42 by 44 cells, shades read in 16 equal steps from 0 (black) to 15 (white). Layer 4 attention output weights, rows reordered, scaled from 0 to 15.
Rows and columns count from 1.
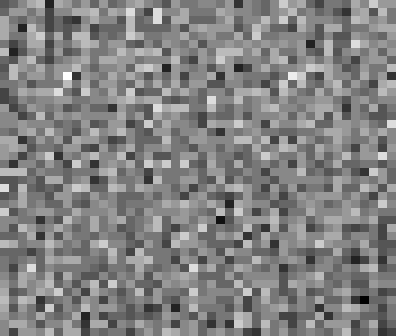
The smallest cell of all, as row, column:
38, 41
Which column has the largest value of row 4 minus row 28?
25
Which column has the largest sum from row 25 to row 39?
22
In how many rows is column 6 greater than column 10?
21
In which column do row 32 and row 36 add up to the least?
40
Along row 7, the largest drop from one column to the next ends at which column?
2
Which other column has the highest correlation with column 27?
19
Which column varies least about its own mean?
34
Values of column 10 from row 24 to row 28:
11 6 5 8 7
